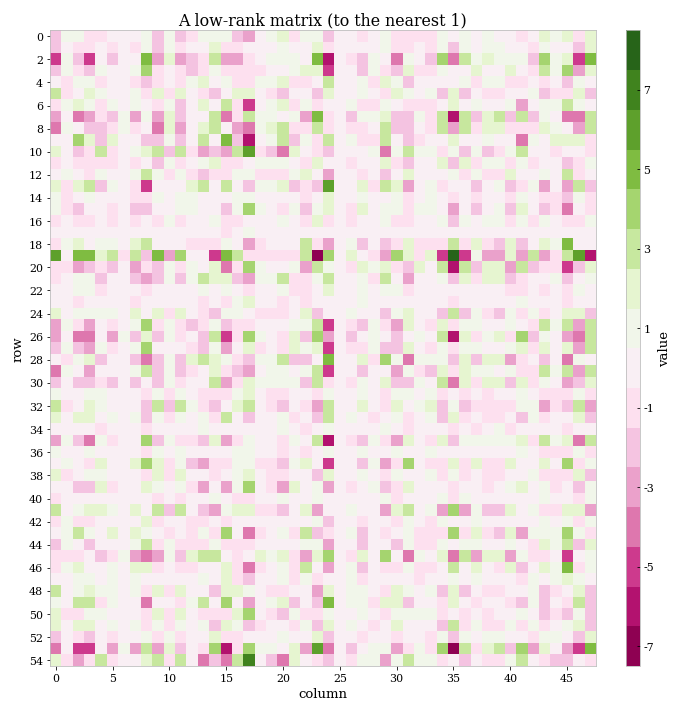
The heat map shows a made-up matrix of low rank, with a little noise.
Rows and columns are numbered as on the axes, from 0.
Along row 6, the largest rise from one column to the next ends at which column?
18
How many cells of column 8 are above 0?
22
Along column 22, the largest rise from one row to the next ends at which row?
46
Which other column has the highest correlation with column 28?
21
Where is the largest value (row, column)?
19, 35
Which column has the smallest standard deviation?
25
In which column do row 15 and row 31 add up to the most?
17
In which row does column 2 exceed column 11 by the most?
9
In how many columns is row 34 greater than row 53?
21
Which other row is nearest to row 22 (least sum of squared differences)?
34
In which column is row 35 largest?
8
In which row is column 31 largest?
37
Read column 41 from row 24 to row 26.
-1 0 4
